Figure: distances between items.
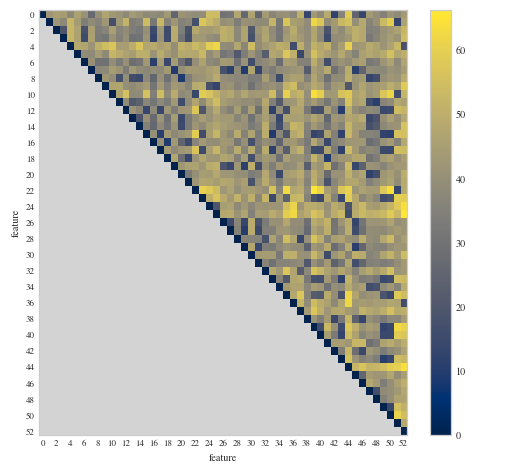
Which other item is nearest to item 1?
51
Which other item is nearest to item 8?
20
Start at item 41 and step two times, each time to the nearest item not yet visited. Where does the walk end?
16
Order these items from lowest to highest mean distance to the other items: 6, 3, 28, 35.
6, 3, 28, 35
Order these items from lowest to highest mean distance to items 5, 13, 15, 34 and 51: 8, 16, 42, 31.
8, 16, 31, 42
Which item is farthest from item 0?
44
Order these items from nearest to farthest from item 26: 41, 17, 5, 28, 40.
5, 28, 17, 40, 41
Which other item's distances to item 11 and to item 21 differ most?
48
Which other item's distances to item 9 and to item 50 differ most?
25
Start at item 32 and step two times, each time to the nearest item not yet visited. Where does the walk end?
37
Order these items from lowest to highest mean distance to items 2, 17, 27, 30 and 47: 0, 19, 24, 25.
19, 0, 24, 25
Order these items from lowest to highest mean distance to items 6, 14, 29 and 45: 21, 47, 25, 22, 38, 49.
38, 47, 21, 49, 22, 25
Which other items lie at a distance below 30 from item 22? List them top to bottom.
1, 10, 51
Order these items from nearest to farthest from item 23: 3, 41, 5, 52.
3, 41, 5, 52
